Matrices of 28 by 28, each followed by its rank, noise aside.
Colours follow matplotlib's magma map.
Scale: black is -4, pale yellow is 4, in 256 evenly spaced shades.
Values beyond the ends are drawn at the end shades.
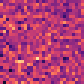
eight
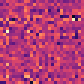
six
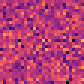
eight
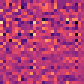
four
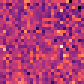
eight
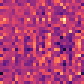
four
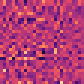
four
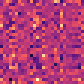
four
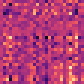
three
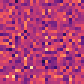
six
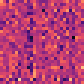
six
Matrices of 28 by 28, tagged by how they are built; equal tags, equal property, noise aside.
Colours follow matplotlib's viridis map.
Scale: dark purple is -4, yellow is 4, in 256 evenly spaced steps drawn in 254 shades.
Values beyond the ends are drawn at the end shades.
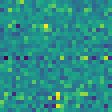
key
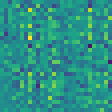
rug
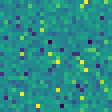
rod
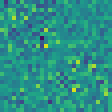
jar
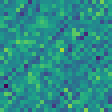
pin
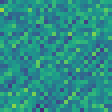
pin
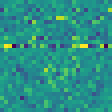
key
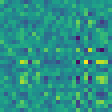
rug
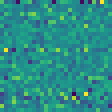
key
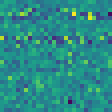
key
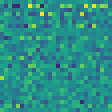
key
